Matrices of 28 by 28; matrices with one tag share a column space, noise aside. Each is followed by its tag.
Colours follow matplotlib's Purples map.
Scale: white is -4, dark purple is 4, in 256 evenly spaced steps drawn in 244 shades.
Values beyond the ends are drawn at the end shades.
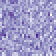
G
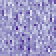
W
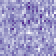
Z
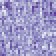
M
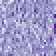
Z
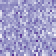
G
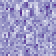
M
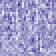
W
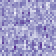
M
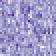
Z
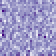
G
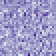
G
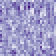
M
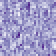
M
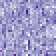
M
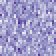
Z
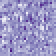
W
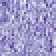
W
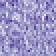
W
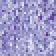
W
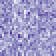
G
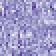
M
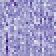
W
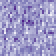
Z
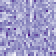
G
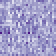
Z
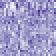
M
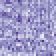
G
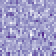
G
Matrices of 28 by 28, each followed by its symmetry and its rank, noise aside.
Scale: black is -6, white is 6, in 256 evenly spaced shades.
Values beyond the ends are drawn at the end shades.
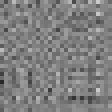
no symmetry, rank four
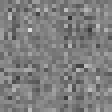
no symmetry, rank five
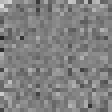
no symmetry, rank three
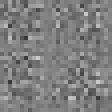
no symmetry, rank four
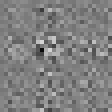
no symmetry, rank three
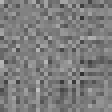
symmetric, rank three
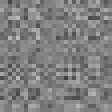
no symmetry, rank three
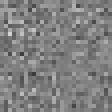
no symmetry, rank five
